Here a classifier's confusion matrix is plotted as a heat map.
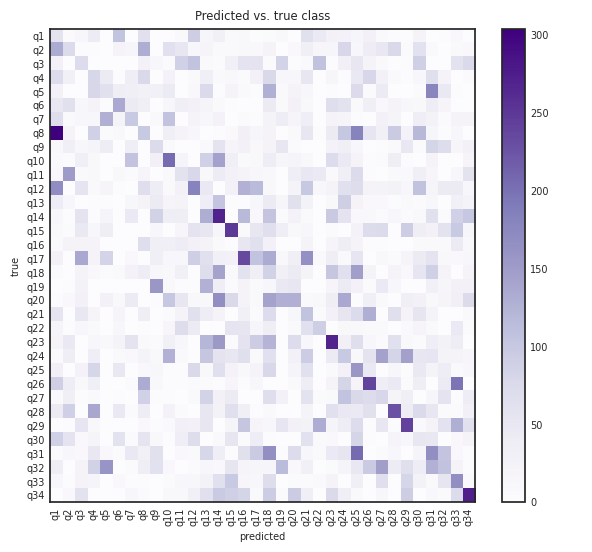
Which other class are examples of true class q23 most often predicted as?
q14
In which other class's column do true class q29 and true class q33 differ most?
q22
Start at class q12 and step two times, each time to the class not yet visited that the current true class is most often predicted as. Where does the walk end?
q6
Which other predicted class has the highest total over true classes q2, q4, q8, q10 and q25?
q1
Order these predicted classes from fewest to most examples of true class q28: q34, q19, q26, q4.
q19, q34, q26, q4
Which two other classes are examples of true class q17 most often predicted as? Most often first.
q16, q21
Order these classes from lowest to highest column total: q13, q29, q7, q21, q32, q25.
q7, q32, q29, q21, q13, q25
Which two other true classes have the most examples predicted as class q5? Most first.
q32, q7
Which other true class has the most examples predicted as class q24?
q20
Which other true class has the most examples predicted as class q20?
q34
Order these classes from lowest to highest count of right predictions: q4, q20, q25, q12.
q4, q20, q25, q12
